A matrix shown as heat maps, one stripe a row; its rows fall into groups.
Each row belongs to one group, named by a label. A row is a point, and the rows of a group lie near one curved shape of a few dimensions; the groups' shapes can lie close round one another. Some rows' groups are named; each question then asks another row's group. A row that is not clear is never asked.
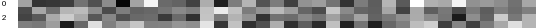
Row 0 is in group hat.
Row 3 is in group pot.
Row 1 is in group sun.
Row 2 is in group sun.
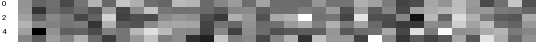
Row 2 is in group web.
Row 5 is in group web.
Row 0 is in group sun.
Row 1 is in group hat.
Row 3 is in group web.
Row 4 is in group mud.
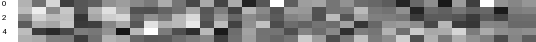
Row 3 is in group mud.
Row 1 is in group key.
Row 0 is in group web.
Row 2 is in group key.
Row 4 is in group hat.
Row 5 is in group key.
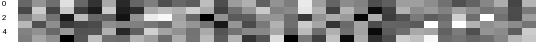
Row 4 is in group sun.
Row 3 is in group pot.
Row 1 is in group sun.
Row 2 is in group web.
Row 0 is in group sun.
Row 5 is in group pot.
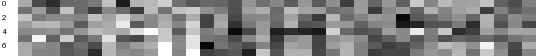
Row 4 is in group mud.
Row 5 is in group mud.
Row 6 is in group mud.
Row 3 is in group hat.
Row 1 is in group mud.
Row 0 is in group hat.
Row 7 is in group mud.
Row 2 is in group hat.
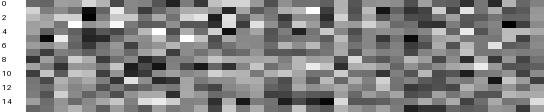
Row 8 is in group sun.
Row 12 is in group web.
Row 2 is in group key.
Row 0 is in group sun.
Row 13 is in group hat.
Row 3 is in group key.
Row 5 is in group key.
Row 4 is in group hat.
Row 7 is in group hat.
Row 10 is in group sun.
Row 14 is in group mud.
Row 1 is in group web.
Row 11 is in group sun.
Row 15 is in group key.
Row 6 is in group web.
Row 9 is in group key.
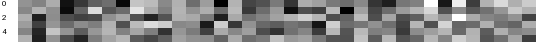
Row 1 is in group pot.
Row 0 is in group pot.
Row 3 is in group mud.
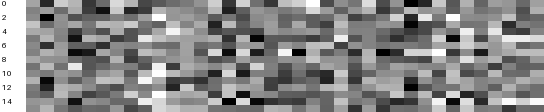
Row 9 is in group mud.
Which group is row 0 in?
web
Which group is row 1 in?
sun
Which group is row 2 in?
mud
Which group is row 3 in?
hat
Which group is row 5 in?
pot
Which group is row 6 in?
key
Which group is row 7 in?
pot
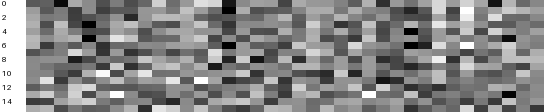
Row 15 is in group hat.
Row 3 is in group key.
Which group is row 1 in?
pot
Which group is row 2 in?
web
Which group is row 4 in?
web
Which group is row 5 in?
key
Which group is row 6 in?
pot
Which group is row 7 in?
sun
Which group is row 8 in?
pot
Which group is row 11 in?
mud
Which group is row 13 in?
key
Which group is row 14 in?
sun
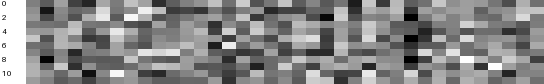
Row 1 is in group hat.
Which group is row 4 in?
key
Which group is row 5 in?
web
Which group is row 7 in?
mud
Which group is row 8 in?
pot
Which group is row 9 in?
web
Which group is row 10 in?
key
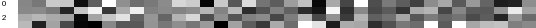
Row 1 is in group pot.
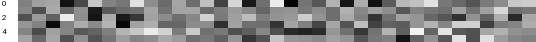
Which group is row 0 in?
pot
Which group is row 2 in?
sun
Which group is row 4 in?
mud
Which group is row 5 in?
web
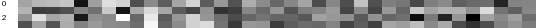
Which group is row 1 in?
hat
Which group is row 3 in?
mud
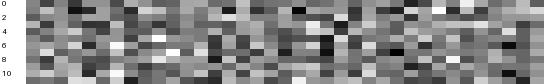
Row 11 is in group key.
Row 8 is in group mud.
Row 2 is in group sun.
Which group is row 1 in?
pot
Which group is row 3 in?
key
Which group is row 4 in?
sun
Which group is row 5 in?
mud
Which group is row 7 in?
mud
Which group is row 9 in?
web
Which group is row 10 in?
key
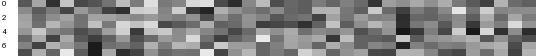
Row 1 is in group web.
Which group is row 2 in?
hat
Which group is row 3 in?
hat
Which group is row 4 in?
hat
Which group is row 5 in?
sun
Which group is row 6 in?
key
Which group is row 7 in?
sun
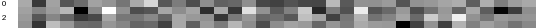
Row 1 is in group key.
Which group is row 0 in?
hat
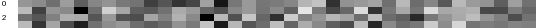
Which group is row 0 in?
key
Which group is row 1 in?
key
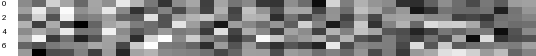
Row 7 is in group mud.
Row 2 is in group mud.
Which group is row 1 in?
key
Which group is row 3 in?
key
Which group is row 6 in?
mud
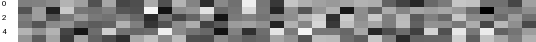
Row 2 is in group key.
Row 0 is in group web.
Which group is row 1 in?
mud
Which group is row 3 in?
sun
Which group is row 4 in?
web
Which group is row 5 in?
web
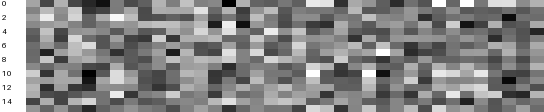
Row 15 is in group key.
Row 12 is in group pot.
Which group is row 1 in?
mud
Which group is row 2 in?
key
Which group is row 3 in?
mud
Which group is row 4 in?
sun
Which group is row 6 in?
key
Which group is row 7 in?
web
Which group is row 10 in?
key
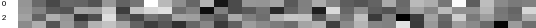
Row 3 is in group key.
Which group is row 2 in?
web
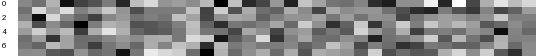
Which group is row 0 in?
pot
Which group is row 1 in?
key
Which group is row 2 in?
key
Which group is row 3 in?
key
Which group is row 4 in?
key
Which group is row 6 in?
key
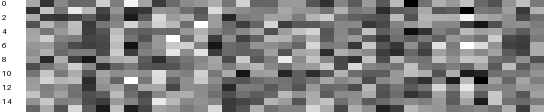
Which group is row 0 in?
pot
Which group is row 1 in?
sun
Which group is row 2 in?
hat
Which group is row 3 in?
mud
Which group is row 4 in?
web
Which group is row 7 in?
mud
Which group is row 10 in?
mud
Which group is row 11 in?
hat
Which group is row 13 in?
web
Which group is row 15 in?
sun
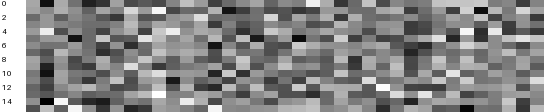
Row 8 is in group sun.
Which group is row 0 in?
key
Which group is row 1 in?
hat
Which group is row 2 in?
sun
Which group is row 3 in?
hat
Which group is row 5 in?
pot
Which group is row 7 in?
key
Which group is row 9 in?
pot
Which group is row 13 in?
mud
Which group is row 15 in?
sun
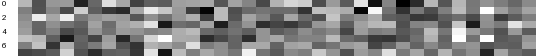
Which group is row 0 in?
web
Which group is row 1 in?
web
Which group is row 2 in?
key
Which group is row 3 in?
hat
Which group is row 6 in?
mud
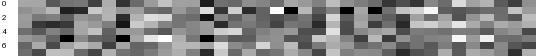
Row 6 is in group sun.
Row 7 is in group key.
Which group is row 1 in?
pot
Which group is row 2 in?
mud
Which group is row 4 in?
sun
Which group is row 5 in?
web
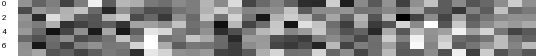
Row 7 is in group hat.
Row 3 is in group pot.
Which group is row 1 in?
sun
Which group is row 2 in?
web
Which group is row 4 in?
hat
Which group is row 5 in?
mud
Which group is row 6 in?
mud
